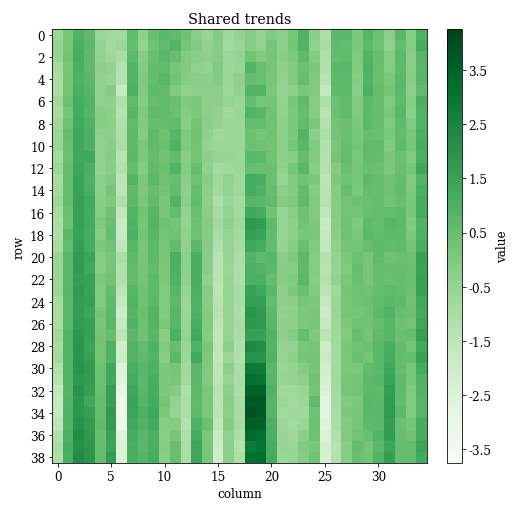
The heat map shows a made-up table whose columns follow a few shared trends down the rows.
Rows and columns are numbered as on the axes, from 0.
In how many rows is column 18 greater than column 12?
37
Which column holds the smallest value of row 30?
6
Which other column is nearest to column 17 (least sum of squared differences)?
0
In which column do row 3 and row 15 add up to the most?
2
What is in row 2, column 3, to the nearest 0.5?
0.5
